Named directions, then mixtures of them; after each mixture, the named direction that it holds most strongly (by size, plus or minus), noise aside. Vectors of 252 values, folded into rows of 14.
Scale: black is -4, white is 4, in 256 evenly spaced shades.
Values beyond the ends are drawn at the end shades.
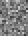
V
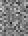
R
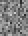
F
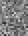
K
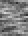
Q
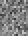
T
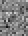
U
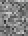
U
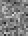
K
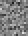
T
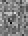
U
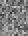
T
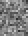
V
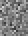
R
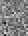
K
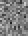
R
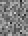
F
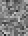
K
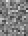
V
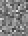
V
